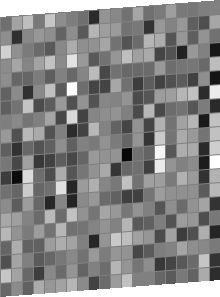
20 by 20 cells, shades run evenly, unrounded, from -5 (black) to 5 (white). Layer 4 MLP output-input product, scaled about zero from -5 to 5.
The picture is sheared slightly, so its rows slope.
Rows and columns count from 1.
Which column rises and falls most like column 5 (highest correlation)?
7
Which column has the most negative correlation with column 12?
15
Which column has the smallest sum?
19
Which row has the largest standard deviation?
12
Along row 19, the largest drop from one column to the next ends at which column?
20
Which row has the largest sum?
13
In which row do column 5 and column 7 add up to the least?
14
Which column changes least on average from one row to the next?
10
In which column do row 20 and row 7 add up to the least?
9
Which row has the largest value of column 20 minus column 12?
11
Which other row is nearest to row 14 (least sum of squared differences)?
5
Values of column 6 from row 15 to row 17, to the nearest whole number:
-1 2 2
